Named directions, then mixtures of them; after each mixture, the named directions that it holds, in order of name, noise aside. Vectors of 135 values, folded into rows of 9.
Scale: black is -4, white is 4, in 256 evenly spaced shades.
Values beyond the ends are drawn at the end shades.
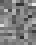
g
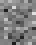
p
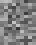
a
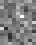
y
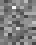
a, p.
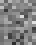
p, y.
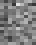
a, g, y.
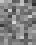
a, g.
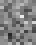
p, y.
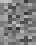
a.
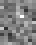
y.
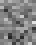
p, y.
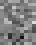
g, p, y.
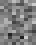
g, p, y.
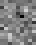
y.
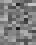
a, g.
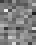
g, p.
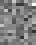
g.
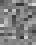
g.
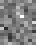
y.
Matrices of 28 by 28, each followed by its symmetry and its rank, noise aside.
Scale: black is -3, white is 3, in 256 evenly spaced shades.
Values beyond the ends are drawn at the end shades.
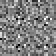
antisymmetric, rank six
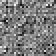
symmetric, rank eight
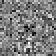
no symmetry, rank eight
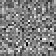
no symmetry, rank eight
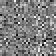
antisymmetric, rank eight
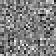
antisymmetric, rank eight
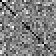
symmetric, rank seven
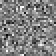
no symmetry, rank eight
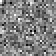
symmetric, rank seven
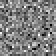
antisymmetric, rank six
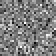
no symmetry, rank seven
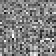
no symmetry, rank seven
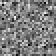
no symmetry, rank seven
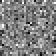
no symmetry, rank seven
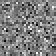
no symmetry, rank eight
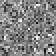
symmetric, rank eight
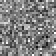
symmetric, rank eight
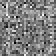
no symmetry, rank eight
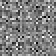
antisymmetric, rank six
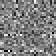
no symmetry, rank seven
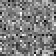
no symmetry, rank seven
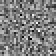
antisymmetric, rank eight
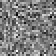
antisymmetric, rank six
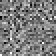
no symmetry, rank six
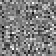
antisymmetric, rank six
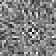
symmetric, rank six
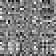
antisymmetric, rank six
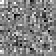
symmetric, rank eight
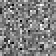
no symmetry, rank seven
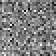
antisymmetric, rank eight
